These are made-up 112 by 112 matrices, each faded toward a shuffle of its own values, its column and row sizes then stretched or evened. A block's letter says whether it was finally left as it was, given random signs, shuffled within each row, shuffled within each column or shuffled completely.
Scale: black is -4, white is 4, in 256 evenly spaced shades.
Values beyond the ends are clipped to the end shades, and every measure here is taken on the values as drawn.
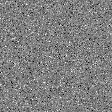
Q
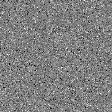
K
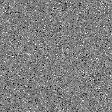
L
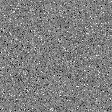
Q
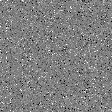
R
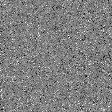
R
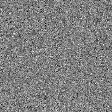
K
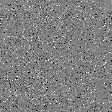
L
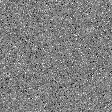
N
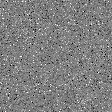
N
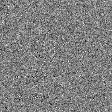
K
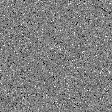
R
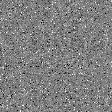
L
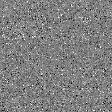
L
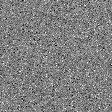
N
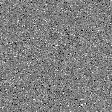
Q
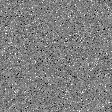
Q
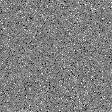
R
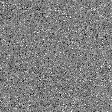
Q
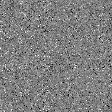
K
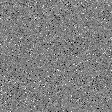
Q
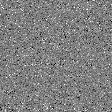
Q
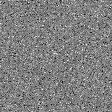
Q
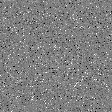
Q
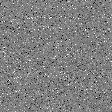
Q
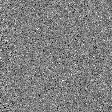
R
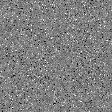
R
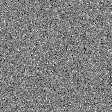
N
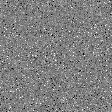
Q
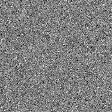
R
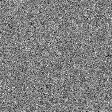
Q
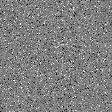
R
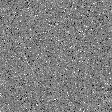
N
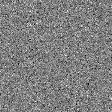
R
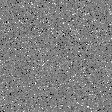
Q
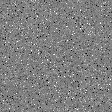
N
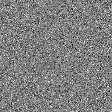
R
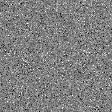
K
